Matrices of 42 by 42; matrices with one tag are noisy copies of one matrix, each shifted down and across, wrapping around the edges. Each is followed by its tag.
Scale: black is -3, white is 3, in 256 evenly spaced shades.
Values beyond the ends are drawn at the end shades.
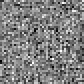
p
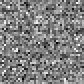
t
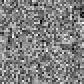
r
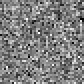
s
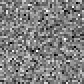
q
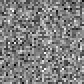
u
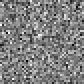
u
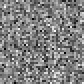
u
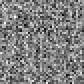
r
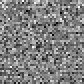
t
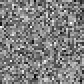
p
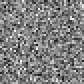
q
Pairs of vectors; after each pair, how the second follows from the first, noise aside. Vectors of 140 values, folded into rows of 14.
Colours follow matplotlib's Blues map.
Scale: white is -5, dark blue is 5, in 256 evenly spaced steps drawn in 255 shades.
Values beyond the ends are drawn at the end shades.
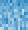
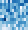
reversed, negated, scaled up.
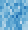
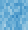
shrunk.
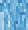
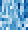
reversed, negated, scaled up.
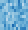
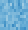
shrunk.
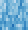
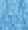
shrunk.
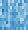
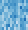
reversed.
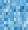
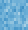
shrunk.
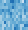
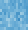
wrapped around, negated, shrunk.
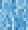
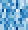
wrapped around, negated, scaled up.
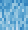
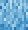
reversed.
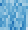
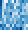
reversed, negated, scaled up.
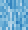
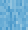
negated, shrunk.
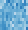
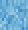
wrapped around, negated, shrunk.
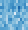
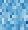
wrapped around, negated.
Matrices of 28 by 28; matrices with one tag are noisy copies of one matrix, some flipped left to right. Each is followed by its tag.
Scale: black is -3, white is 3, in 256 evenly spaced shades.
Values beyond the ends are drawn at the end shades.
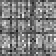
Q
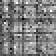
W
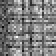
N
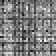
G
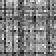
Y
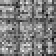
W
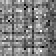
N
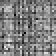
G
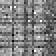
N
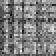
W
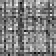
Y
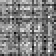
W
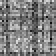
Y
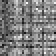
N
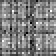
Q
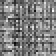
G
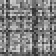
Y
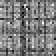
Q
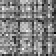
W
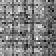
N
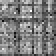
W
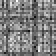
Y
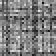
Y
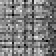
N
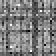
Y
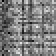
N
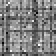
Y
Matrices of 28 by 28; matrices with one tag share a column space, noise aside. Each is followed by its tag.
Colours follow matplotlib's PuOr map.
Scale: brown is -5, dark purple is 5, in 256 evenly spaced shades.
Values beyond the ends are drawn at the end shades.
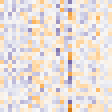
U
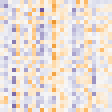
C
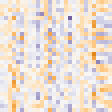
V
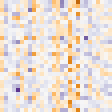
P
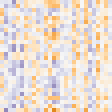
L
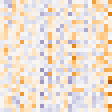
C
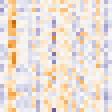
V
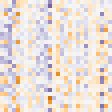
C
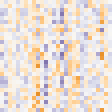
L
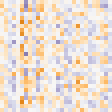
P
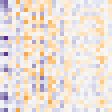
P
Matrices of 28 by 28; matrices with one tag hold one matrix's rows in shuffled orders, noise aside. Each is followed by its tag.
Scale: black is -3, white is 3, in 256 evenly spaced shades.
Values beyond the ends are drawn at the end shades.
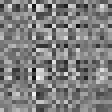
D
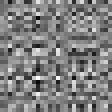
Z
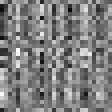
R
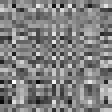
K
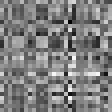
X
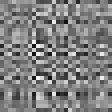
D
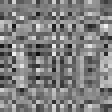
K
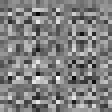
Z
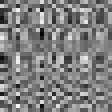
R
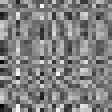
R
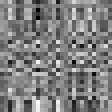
Z
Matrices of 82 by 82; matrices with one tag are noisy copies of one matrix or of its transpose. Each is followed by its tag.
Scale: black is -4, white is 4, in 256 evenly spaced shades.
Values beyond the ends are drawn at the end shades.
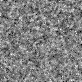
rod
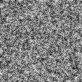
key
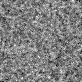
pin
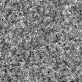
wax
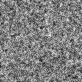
pin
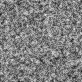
pin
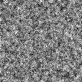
key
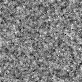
key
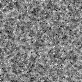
rod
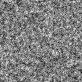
pin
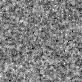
wax
